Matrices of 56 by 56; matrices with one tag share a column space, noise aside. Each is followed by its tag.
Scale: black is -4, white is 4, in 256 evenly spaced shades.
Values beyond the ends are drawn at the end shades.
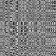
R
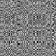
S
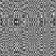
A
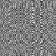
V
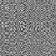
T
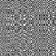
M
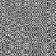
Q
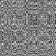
S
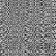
Q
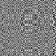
M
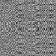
T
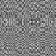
A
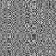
V
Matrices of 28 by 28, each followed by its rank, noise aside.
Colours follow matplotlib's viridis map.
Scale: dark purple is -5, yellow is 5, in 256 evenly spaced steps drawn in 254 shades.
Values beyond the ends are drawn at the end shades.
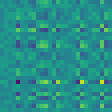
one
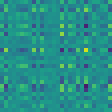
one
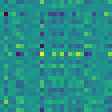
two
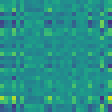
one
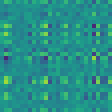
one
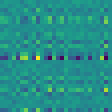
one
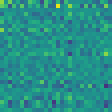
four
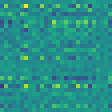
two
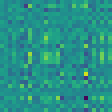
three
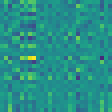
two
